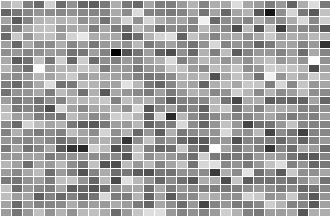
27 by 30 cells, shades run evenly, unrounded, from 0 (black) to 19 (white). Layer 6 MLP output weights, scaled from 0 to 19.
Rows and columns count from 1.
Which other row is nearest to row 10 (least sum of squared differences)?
12
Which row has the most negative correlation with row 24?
5
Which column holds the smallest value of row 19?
8
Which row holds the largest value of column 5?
11
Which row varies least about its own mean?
24
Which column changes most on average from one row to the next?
20
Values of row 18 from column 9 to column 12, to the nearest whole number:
12 13 10 4
